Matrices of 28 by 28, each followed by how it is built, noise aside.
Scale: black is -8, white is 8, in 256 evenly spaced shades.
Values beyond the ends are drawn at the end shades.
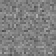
repeating columns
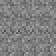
repeating columns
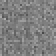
blocks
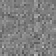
low rank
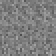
repeating columns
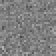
noise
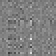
low rank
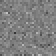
uneven rows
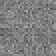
blocks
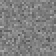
noise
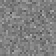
noise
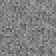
noise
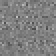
uneven rows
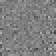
low rank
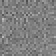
low rank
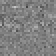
uneven rows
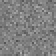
repeating columns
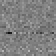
uneven rows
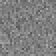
noise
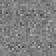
uneven rows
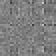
low rank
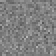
noise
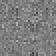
low rank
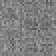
blocks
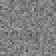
noise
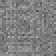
blocks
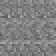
repeating columns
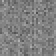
blocks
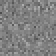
low rank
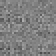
low rank
